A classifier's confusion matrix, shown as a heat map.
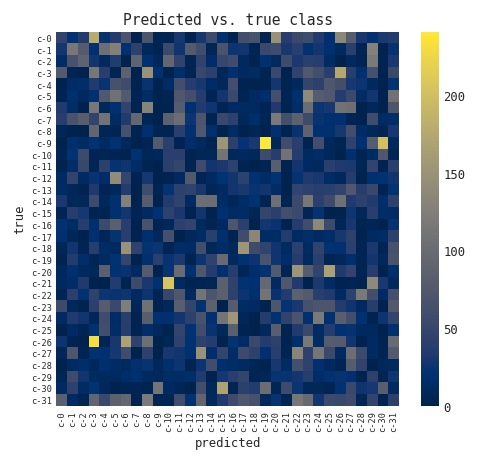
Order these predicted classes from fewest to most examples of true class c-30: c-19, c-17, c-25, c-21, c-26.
c-25, c-26, c-17, c-21, c-19
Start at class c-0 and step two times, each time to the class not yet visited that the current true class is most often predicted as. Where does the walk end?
c-26
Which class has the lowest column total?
c-9
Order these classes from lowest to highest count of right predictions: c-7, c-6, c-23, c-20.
c-6, c-23, c-20, c-7
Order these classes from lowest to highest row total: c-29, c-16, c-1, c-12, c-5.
c-29, c-12, c-16, c-5, c-1
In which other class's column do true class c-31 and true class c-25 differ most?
c-8
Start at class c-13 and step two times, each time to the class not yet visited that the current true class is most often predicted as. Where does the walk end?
c-22
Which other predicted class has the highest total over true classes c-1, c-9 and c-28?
c-19
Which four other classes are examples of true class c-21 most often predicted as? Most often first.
c-10, c-29, c-19, c-15
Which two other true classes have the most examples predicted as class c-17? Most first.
c-18, c-31
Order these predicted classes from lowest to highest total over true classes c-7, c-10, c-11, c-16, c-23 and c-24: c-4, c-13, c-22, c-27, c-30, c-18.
c-18, c-30, c-27, c-13, c-22, c-4
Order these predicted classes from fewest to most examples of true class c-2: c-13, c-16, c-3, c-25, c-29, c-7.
c-25, c-3, c-13, c-16, c-7, c-29
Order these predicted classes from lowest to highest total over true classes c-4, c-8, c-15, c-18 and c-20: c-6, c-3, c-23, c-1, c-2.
c-2, c-1, c-3, c-23, c-6
